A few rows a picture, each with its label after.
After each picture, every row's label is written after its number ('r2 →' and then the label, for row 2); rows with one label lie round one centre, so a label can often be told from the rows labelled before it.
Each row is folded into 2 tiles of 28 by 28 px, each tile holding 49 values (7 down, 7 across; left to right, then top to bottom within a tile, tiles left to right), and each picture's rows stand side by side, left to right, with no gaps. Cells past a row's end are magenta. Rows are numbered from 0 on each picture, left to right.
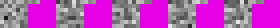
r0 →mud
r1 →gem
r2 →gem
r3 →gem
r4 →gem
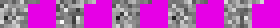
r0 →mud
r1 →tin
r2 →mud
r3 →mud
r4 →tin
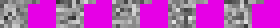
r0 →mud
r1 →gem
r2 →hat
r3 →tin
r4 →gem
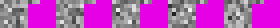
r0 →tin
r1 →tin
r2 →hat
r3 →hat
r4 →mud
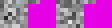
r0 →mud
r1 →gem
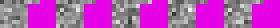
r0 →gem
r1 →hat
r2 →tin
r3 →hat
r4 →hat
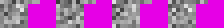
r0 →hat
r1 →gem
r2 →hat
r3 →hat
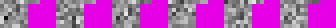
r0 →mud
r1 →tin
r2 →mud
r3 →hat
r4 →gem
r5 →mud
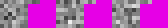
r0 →mud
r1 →gem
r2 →tin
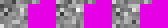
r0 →hat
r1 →hat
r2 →hat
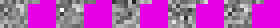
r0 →hat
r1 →hat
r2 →gem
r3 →tin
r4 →hat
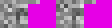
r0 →tin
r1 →tin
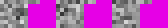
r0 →tin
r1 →hat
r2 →gem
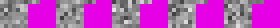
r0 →hat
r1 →mud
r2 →gem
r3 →hat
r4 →mud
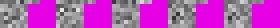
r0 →gem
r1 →hat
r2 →gem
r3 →mud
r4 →mud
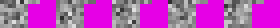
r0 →gem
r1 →mud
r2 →hat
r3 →gem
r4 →hat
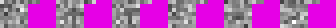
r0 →hat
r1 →tin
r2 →tin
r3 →hat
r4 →gem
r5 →gem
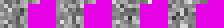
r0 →tin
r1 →tin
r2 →tin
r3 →mud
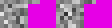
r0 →tin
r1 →mud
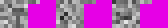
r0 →tin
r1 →mud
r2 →gem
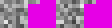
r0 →tin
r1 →tin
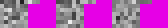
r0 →gem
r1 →gem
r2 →mud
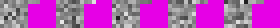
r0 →mud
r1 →tin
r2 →mud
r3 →gem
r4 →gem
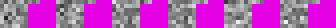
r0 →mud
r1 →hat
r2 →tin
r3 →tin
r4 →gem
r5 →tin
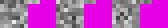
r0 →gem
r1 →tin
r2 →mud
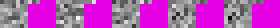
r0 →gem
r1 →tin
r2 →gem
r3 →mud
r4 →mud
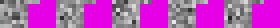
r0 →gem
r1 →mud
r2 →hat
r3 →tin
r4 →mud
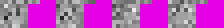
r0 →mud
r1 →mud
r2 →hat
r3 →hat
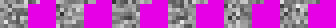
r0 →tin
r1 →hat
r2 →gem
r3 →gem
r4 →mud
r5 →hat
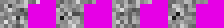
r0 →tin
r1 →mud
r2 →tin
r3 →mud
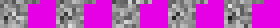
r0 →mud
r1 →mud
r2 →gem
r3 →mud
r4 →mud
